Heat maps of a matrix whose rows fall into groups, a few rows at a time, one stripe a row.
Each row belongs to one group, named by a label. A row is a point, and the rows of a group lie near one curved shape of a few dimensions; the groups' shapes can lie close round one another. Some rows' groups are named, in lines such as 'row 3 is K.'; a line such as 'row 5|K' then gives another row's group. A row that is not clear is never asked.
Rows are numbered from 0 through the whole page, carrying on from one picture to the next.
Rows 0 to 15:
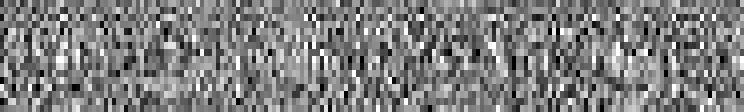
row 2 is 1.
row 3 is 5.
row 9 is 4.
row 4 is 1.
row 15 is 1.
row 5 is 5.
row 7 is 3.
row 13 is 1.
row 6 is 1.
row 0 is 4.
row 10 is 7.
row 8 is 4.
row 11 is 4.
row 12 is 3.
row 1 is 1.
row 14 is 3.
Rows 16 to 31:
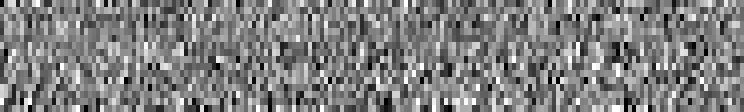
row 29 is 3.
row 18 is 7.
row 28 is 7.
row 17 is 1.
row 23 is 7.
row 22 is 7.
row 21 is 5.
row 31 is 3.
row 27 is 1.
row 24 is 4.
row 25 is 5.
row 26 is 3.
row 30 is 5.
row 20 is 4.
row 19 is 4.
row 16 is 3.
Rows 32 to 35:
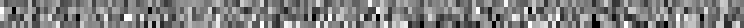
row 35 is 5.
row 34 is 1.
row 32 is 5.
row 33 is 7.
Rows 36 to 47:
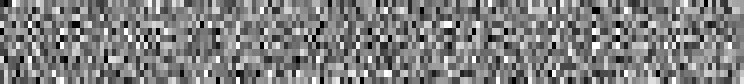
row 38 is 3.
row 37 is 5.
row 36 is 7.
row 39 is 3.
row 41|1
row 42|5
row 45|1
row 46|3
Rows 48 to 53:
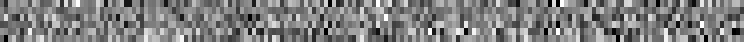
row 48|1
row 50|3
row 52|4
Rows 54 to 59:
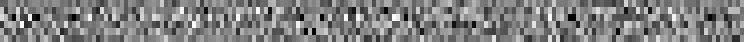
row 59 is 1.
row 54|3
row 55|3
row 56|3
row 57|5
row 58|1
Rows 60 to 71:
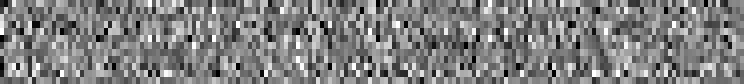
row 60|7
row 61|7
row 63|3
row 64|5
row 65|7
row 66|5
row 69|3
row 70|5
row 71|5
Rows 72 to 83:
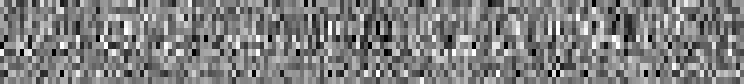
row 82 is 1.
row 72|1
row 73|4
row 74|7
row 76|1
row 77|3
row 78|5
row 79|5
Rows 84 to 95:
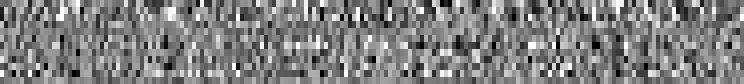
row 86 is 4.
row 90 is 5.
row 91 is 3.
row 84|3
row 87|3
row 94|3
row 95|5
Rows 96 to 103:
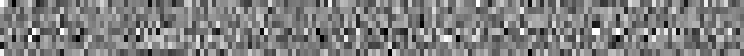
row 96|7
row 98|1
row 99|5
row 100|5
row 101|3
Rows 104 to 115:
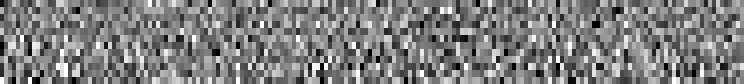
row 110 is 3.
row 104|7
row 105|3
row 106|3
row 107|5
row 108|3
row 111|5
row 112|1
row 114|1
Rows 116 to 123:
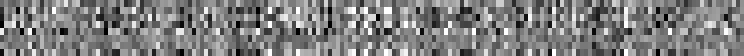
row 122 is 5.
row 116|1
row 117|3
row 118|7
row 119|3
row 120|5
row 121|4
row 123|3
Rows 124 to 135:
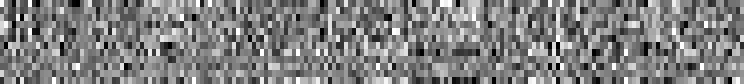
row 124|3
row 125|4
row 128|3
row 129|4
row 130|1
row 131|5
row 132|1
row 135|5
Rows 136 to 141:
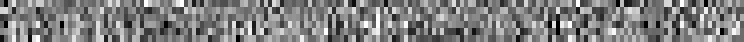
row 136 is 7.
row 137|7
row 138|1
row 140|4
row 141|3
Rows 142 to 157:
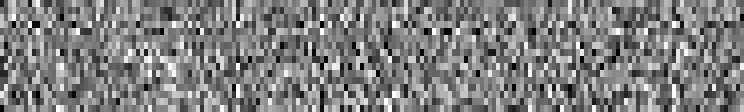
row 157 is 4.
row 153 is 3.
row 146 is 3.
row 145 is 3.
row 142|3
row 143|1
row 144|4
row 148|7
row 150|4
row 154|1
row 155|3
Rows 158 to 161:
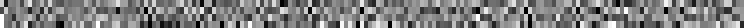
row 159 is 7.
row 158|7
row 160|7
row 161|4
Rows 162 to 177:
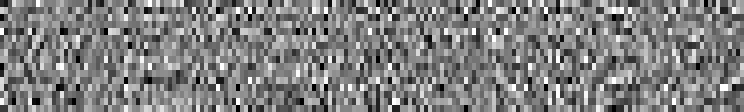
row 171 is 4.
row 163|4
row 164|4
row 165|5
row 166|5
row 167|3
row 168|1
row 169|1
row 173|4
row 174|4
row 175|1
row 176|3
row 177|4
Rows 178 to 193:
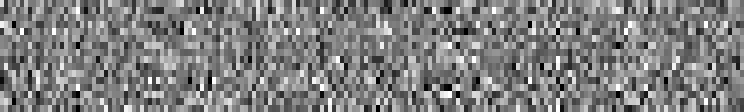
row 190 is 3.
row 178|3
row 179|3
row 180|1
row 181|7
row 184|3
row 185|1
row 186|4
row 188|3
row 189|7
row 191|3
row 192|7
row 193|1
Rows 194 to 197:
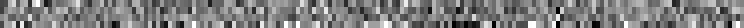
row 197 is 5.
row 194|3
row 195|4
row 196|1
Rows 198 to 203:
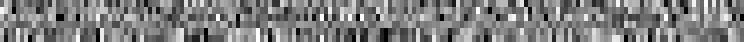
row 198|7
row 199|7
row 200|4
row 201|3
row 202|3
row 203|3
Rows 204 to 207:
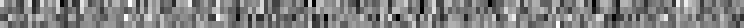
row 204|1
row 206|4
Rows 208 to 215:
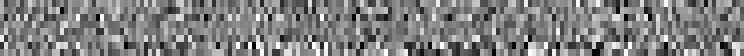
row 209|1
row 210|3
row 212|1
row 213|7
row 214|4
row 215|5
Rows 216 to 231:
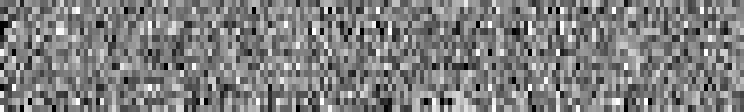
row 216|5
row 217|1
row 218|3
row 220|4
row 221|3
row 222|5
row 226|3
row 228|7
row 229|4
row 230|3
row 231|5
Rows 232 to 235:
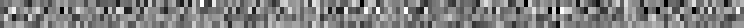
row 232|7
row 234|3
